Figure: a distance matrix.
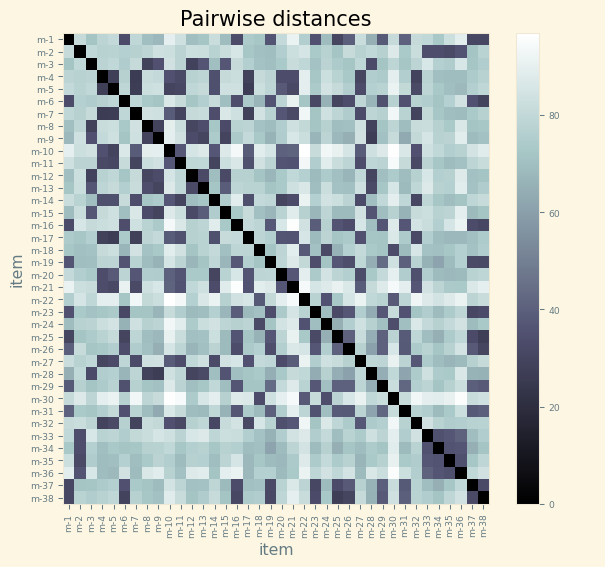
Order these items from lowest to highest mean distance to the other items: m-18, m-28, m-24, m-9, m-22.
m-28, m-9, m-18, m-24, m-22
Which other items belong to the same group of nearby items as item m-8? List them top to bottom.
m-3, m-9, m-12, m-13, m-15, m-28
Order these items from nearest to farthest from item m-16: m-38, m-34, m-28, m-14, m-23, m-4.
m-38, m-23, m-28, m-34, m-4, m-14
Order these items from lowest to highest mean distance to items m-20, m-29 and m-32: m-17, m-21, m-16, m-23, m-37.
m-17, m-21, m-23, m-37, m-16
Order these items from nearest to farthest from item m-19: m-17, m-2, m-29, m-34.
m-29, m-34, m-2, m-17
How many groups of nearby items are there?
5
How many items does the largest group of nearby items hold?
11
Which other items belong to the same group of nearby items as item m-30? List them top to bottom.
m-18, m-22, m-24
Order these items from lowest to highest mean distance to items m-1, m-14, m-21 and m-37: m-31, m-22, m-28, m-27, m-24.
m-27, m-31, m-28, m-24, m-22
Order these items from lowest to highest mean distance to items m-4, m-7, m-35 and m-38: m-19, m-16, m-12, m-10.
m-10, m-19, m-16, m-12
